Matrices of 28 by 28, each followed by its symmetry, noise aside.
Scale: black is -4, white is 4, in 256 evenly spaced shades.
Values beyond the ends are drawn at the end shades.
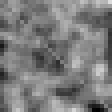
no symmetry.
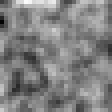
no symmetry.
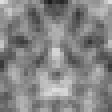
mirrored left to right.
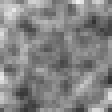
symmetric.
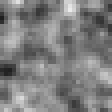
antisymmetric.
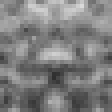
mirrored left to right.
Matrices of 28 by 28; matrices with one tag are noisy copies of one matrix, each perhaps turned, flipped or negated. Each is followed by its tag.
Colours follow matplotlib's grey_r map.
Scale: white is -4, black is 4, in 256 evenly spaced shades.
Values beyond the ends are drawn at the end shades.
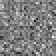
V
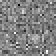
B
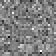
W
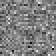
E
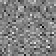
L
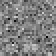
W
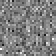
E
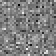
B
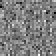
E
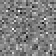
L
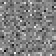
V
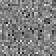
L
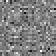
E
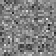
W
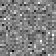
E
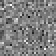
L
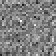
V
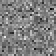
B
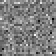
V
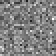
V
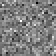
V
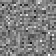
E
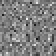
V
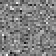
E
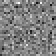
V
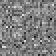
B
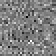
L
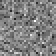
V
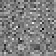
L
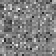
W
